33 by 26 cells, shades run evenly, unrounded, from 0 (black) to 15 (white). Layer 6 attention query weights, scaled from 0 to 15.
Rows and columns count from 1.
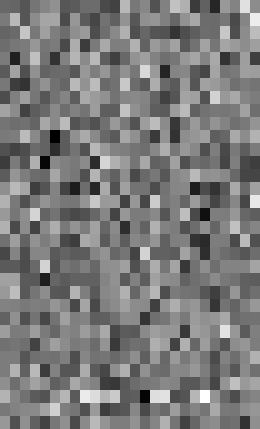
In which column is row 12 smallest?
6
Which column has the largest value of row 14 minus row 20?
21
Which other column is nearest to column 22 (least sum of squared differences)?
7
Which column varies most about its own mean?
10
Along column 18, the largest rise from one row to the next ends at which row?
4
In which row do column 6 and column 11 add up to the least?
11
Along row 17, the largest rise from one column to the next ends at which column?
22
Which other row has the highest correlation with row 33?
31
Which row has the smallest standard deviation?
28
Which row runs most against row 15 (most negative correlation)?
5
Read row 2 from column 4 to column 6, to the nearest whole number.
8 10 10
